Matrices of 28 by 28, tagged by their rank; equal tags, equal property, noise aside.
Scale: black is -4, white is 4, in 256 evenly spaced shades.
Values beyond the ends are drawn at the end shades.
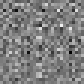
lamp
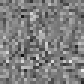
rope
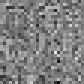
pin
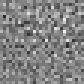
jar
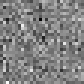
pin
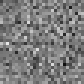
rope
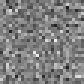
jar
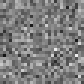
lamp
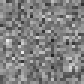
jar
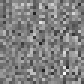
lamp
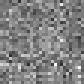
jar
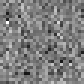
pin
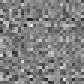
jar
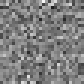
rope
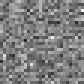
jar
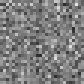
rope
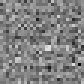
rope
